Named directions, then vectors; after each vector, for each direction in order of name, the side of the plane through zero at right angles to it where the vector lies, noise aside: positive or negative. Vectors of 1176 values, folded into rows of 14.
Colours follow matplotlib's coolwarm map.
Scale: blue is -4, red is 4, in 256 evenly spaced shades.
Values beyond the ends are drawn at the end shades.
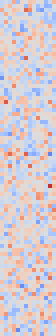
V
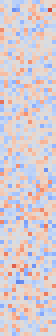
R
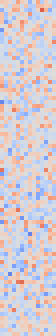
negative, negative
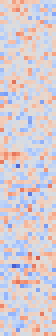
negative, positive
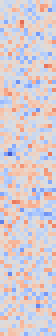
negative, negative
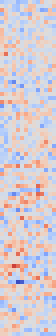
positive, positive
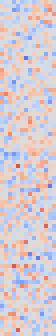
positive, negative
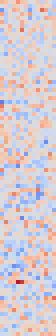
negative, negative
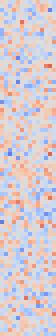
negative, negative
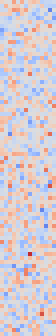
negative, positive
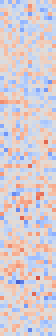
positive, positive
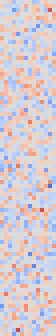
positive, negative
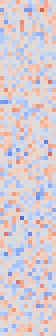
negative, negative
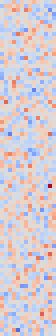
negative, positive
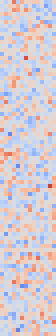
negative, positive
